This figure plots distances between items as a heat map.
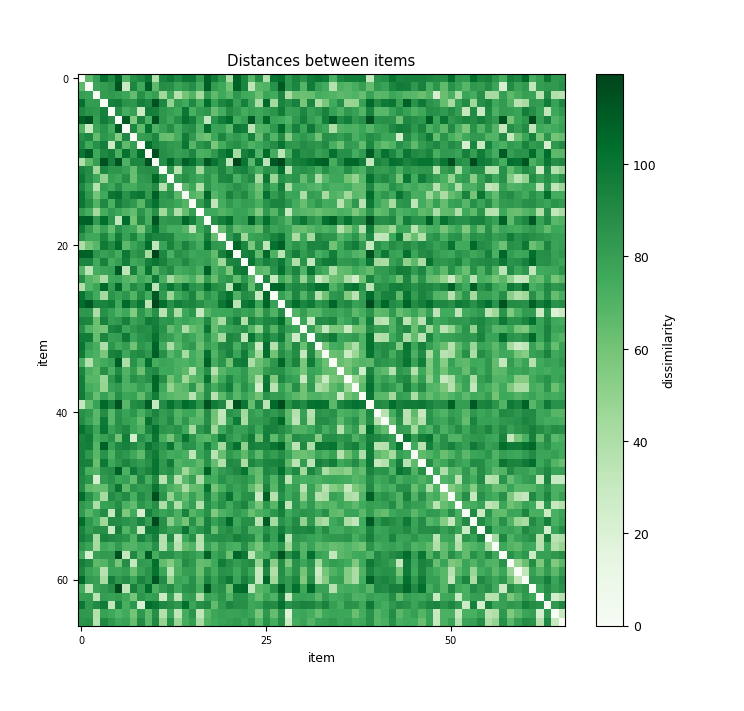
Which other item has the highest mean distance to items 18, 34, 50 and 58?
10
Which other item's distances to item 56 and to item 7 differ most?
43
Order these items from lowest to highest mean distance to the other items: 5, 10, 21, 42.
42, 21, 5, 10
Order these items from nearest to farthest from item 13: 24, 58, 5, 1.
24, 58, 1, 5
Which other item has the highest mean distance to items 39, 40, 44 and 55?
27
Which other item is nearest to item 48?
2
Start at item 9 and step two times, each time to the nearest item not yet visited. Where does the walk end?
21
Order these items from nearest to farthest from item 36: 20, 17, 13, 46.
13, 46, 20, 17
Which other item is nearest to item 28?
64
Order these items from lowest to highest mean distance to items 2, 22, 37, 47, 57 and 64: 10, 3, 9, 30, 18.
30, 18, 3, 9, 10
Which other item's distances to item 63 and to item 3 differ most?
8
